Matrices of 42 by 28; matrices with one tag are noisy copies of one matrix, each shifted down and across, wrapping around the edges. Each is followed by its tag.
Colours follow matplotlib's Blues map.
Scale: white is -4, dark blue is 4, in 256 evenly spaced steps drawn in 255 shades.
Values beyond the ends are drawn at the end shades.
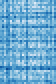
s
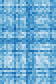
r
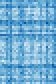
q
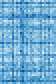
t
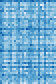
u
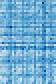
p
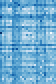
r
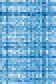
s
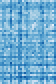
p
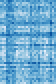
r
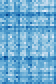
q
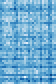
p
